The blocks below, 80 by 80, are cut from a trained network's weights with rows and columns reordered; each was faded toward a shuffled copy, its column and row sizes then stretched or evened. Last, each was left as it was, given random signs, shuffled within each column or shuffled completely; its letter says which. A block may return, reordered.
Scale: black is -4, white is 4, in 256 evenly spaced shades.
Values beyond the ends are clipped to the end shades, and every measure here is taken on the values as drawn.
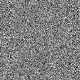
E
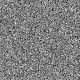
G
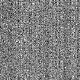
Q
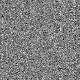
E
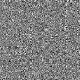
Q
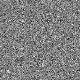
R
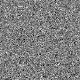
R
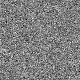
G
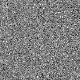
R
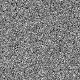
E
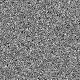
G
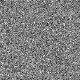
R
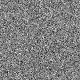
G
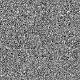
R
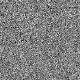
R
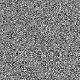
Q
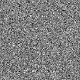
Q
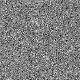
E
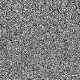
Q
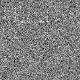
Q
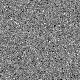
G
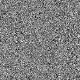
R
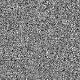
R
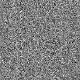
R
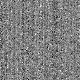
E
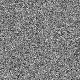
G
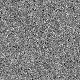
G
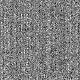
Q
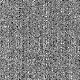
Q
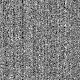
E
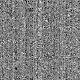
Q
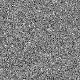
E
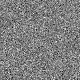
G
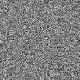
Q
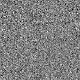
Q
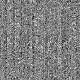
Q
